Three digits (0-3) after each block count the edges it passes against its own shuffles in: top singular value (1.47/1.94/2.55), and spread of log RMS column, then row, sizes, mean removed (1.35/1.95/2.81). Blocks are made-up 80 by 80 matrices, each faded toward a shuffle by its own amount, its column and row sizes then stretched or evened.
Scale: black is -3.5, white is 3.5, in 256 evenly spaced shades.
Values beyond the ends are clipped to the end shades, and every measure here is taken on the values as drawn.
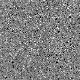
1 1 1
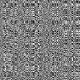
3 3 1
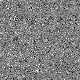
0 0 1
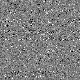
0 0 2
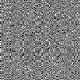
3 2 0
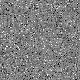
1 0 0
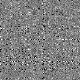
1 2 2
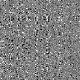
2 2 1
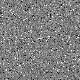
0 0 1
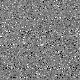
0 0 2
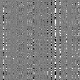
3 3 1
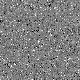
0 0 1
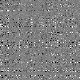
1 2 3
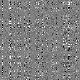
2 3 2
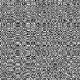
3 1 3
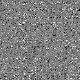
0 1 2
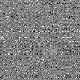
2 0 2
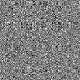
2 1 1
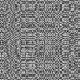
3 2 0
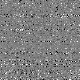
0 1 3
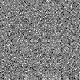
2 1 0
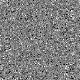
1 1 1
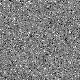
0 0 0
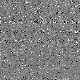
0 1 2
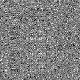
2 0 1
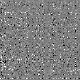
0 2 2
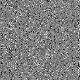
1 2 0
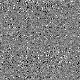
1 1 2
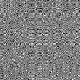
3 0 2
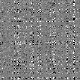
1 3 3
